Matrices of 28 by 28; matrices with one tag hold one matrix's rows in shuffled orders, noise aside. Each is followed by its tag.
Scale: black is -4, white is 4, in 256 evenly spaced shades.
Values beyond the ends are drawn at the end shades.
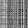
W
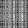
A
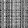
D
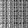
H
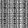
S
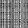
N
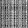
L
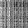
H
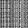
N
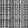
N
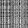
N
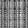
S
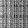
H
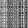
W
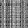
D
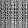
L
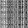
W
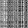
W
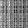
H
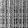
H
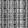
S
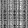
S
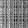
H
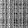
H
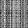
D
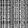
N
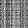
D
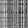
W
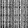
N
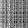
H
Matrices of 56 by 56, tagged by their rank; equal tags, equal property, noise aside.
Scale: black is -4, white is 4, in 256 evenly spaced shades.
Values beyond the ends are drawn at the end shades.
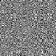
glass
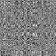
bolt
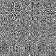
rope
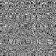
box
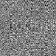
glass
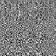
glass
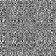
bolt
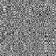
rope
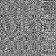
bolt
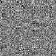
rope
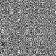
rope
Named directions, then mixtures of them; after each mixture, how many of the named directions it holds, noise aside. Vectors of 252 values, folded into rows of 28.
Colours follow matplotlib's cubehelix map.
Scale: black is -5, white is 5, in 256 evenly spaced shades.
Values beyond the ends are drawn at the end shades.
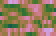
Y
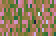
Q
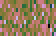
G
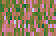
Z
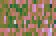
four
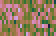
four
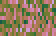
three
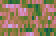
one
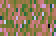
one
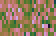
three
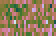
four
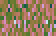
three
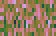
three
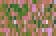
four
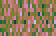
two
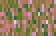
two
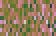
two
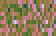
four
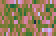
two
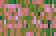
three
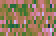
three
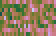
two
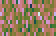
two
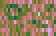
three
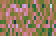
four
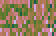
three
